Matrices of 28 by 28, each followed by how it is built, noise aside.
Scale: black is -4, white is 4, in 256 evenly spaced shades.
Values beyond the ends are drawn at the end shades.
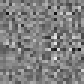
low rank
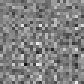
low rank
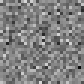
low rank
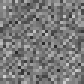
Hankel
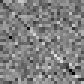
diagonal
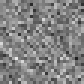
Toeplitz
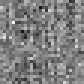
blocks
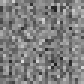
blocks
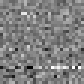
uneven rows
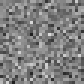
noise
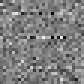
uneven rows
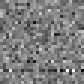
uneven rows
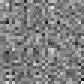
low rank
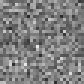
blocks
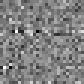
low rank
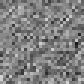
Hankel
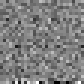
uneven rows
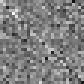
diagonal
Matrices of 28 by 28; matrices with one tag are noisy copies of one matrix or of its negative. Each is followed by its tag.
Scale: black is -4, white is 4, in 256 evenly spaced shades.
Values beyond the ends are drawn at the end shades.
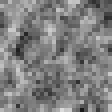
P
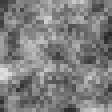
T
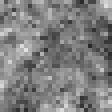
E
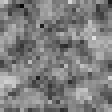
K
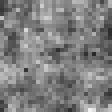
T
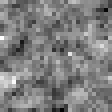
K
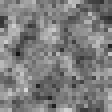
P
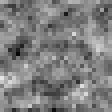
K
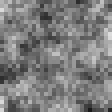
T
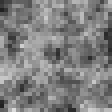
T
